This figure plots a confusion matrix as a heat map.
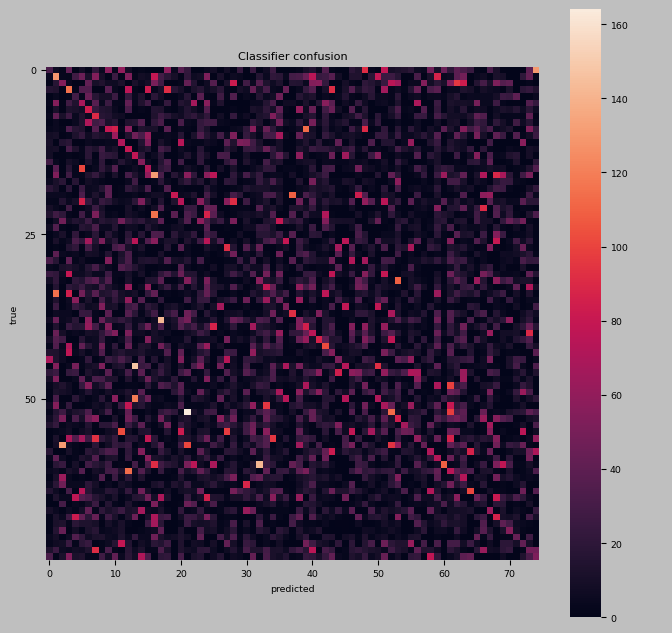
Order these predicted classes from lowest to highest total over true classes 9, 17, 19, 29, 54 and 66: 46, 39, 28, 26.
26, 28, 46, 39
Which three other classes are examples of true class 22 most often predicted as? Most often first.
16, 24, 42
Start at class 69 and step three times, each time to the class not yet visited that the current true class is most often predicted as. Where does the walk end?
4
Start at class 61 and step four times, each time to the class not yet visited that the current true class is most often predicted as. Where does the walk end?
7
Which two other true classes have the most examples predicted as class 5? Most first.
15, 20
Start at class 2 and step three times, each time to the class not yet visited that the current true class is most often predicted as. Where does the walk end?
30
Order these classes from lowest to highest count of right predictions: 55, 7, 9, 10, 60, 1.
55, 10, 9, 7, 60, 1
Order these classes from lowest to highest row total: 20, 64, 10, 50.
50, 64, 10, 20
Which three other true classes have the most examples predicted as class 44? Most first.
46, 27, 54
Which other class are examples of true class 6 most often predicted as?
38
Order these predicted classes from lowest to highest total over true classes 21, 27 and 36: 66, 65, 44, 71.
71, 65, 44, 66
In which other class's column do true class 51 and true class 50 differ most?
13
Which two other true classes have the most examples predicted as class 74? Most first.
0, 58
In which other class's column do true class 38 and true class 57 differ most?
2
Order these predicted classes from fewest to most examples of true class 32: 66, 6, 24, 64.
64, 66, 6, 24
